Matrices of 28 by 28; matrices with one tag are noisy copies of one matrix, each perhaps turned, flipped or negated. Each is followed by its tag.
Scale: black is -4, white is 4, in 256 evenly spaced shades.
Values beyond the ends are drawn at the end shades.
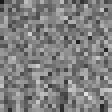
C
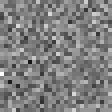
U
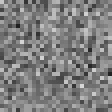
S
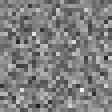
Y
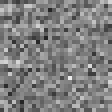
C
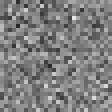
U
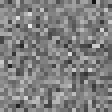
S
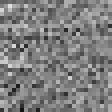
C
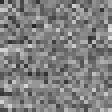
C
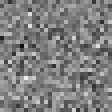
S
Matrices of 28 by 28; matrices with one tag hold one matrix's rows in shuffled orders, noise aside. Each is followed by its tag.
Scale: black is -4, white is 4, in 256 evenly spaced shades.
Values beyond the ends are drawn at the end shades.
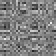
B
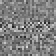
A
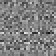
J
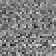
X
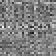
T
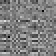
B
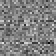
J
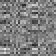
B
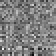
T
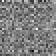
T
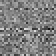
J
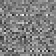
A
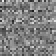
T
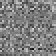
T
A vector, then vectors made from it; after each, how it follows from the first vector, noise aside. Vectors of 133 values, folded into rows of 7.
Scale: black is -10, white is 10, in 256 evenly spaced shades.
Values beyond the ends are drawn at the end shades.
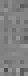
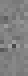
wrapped around, partly zeroed.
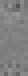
wrapped around, partly zeroed.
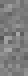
wrapped around, negated.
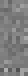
negated.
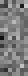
reversed, scaled up.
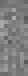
wrapped around, negated.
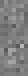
wrapped around, negated.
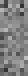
reversed, scaled up.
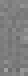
negated, shrunk.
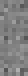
copied.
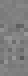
wrapped around, partly zeroed.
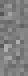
wrapped around, negated.
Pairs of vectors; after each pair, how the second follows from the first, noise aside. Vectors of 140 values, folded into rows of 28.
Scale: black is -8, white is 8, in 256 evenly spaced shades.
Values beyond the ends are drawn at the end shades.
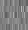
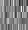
scaled up.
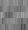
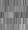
negated.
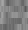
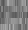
negated.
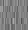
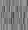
shuffled.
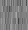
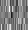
reversed, negated, scaled up.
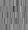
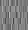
shuffled.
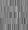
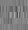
negated, partly zeroed.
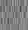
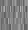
sign-scrambled.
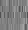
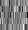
scaled up.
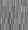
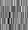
scaled up.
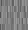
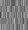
sign-scrambled.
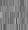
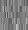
wrapped around.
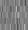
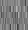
sign-scrambled.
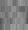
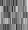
reversed, negated, scaled up.
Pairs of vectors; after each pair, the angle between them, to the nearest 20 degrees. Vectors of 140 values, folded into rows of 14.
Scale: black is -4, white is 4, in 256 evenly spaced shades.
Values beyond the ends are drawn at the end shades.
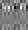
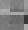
80 degrees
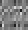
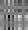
80 degrees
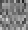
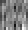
80 degrees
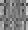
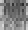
40 degrees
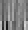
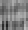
40 degrees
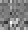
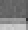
80 degrees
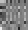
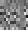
60 degrees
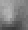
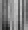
80 degrees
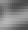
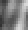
120 degrees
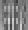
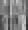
120 degrees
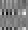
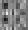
120 degrees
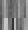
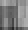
60 degrees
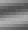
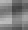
40 degrees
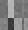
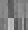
160 degrees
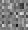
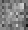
140 degrees
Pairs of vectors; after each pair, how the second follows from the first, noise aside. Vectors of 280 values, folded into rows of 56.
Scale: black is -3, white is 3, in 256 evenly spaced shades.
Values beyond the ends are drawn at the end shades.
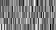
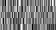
reversed.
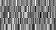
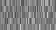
reversed, shrunk.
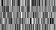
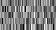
reversed.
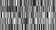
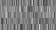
reversed, shrunk.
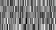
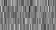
reversed, shrunk.
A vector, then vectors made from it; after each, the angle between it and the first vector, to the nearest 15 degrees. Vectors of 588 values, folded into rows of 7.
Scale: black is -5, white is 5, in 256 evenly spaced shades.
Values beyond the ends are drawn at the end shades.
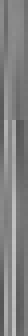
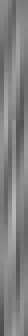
60 degrees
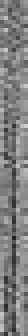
135 degrees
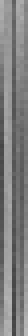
90 degrees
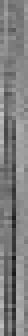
165 degrees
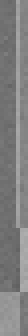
105 degrees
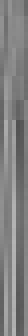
15 degrees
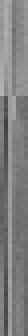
105 degrees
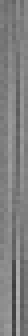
105 degrees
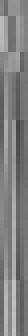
30 degrees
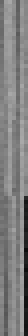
90 degrees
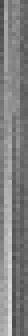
90 degrees
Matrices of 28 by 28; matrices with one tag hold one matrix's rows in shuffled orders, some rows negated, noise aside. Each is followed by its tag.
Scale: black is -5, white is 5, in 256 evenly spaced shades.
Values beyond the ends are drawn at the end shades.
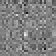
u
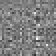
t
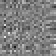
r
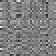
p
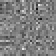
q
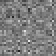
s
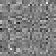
p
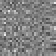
r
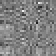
q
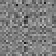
u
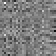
r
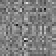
u
